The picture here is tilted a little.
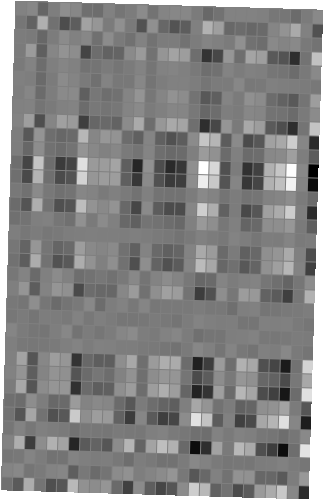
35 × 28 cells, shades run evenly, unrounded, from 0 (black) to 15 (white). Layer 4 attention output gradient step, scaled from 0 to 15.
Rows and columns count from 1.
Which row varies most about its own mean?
12
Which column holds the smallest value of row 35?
28
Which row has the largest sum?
10
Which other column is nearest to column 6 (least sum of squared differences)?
14
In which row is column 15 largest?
32
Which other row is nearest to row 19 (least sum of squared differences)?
2
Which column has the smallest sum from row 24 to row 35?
26
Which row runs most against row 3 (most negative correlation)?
22
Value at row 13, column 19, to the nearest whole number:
12
